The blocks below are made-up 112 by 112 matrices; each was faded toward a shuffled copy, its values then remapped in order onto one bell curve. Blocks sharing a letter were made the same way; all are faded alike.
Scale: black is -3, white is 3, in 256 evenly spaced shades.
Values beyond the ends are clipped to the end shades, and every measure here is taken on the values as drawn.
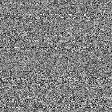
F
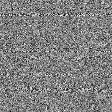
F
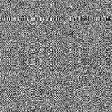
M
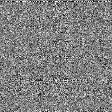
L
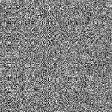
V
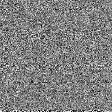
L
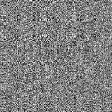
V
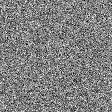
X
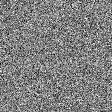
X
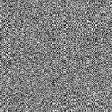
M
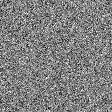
X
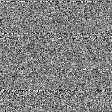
F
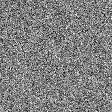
X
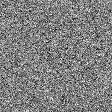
X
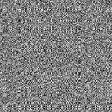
M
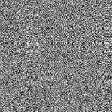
V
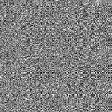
M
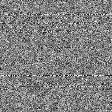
F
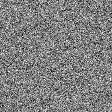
X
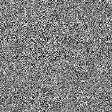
L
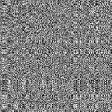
M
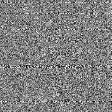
L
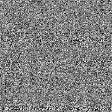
L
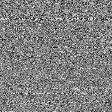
F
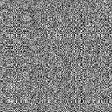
M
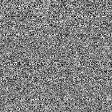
F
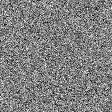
X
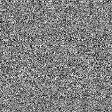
F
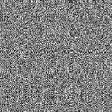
V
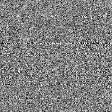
L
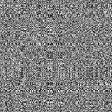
M
